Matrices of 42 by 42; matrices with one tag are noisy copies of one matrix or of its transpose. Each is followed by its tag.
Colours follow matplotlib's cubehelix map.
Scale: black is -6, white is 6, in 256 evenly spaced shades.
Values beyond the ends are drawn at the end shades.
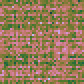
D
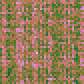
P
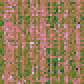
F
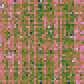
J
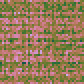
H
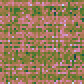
P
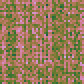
P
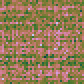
D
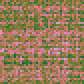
D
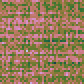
H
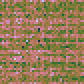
H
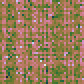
P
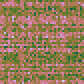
P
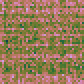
J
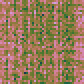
J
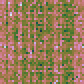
J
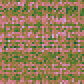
P
